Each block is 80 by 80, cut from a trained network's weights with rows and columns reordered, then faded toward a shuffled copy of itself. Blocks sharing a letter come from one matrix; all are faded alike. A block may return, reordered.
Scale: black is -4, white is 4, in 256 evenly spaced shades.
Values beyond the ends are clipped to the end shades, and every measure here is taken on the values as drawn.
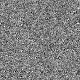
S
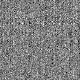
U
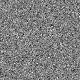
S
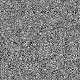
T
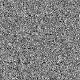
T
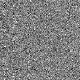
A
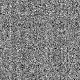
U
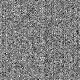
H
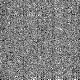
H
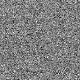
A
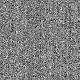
U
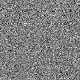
T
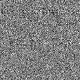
S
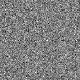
A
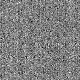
U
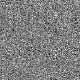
A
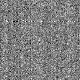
H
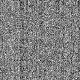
H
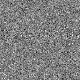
S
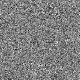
S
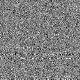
T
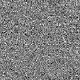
A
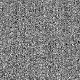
U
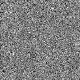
S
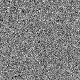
S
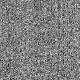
U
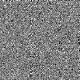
A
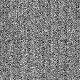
H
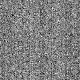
H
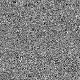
T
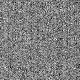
U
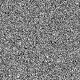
S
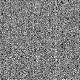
U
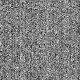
H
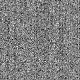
H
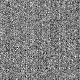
H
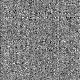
H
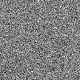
S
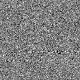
S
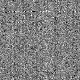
H
